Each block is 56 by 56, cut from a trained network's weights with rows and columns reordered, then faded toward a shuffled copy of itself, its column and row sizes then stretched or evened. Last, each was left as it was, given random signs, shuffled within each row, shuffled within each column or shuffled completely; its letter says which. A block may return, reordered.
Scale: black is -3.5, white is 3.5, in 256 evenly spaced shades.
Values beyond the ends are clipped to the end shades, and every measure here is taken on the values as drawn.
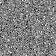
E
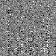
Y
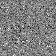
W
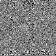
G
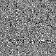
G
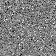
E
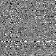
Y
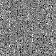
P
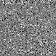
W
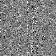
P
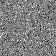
E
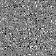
G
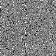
P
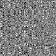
Y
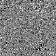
G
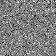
W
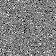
E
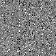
P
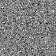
W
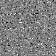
W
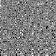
Y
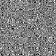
Y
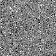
P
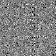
G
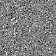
P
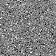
E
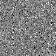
P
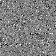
W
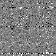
G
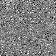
W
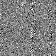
P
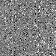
P
